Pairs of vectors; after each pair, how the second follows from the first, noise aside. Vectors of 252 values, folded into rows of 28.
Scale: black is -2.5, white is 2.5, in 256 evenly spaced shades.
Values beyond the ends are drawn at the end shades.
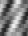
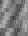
wrapped around, negated, shrunk.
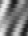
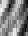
reversed, negated.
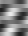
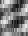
reversed, negated.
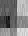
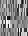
sign-scrambled.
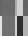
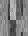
wrapped around, negated, shrunk.
